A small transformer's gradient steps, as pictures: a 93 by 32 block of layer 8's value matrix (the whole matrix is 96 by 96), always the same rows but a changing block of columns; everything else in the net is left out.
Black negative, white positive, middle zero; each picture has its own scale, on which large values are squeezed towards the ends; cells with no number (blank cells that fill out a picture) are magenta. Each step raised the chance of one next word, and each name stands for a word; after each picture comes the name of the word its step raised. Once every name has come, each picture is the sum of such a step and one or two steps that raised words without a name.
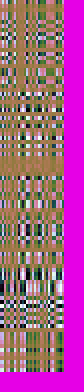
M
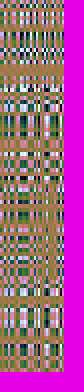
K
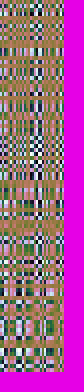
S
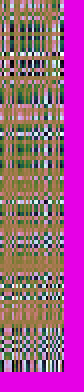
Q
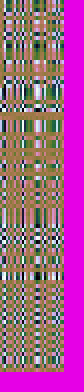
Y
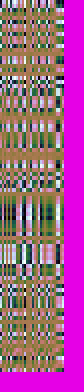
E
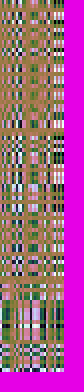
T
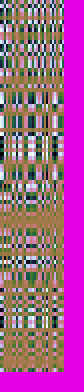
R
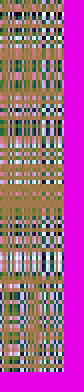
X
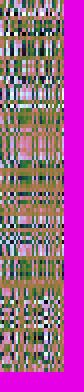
Y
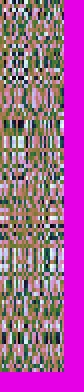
X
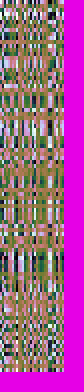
X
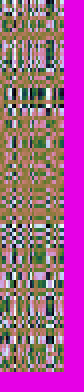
Y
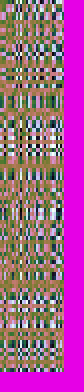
T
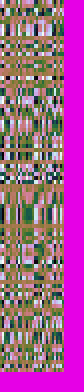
E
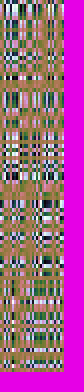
S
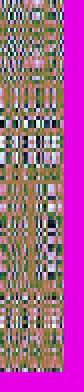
T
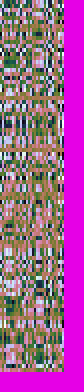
K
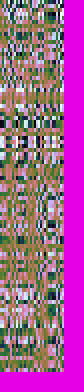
K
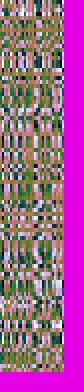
M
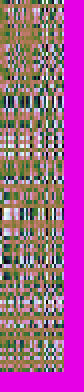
E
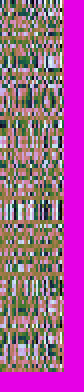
E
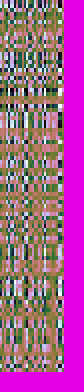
K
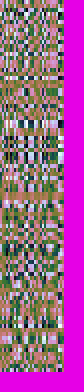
T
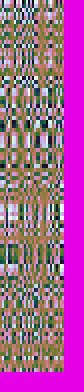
E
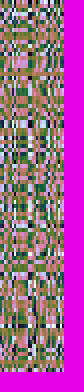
T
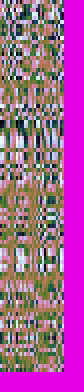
X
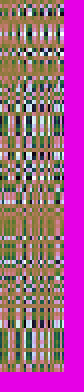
K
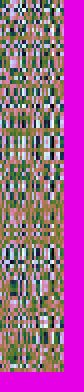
R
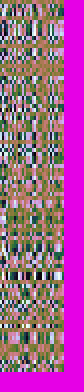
M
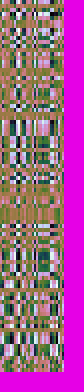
X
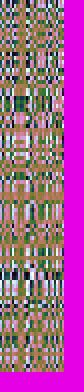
M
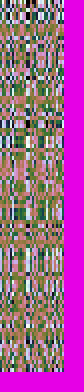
X
